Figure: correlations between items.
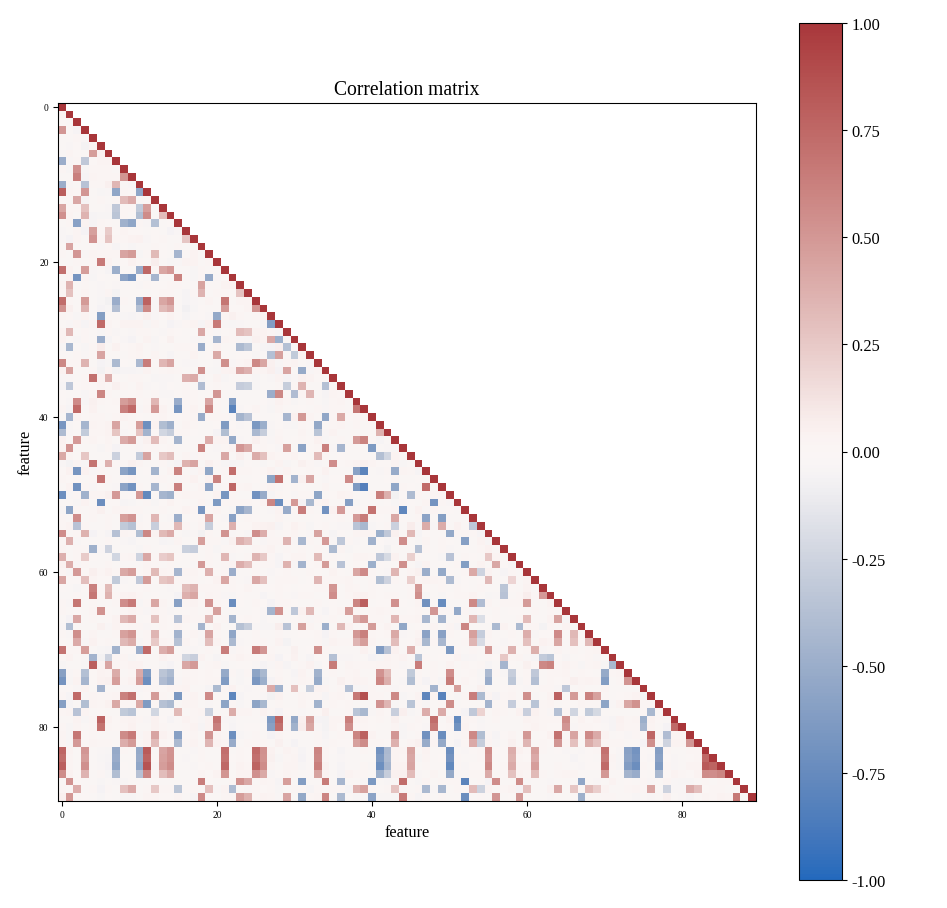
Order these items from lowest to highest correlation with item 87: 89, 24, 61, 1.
61, 24, 1, 89
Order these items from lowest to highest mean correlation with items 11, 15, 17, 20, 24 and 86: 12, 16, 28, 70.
12, 16, 28, 70
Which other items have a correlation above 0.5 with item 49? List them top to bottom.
15, 22, 47
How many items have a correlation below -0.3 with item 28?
4
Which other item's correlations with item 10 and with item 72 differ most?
4
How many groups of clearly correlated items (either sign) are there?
5
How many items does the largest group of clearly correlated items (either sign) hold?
26
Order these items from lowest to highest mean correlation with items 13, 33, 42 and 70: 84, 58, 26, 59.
59, 58, 26, 84
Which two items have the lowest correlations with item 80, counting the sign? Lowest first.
51, 27
